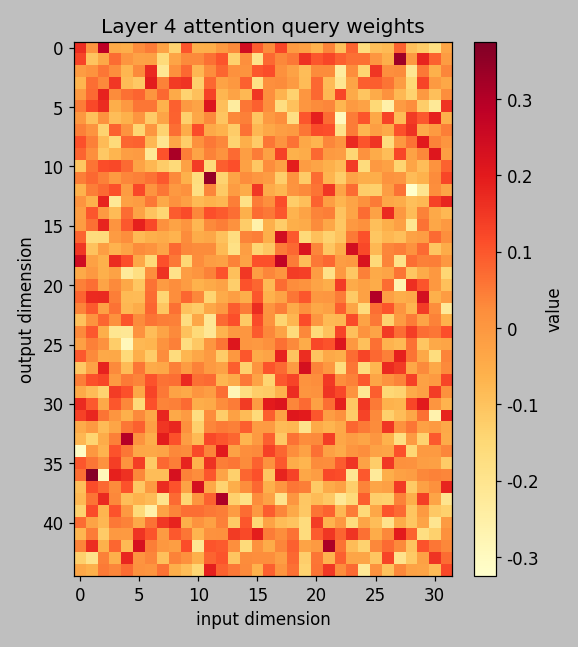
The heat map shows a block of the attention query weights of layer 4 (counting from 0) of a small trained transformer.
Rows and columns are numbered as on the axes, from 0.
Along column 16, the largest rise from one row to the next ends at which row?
30
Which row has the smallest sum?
38
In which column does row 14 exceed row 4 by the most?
9
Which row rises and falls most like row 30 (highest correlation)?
20
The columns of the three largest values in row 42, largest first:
21, 5, 1
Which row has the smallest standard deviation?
28
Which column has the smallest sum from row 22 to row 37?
10
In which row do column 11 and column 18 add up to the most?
11
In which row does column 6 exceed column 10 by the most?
3
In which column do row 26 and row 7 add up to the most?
27
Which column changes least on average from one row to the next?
16
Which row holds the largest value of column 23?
17
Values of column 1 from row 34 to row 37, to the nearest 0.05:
0 0.05 0.35 0.1
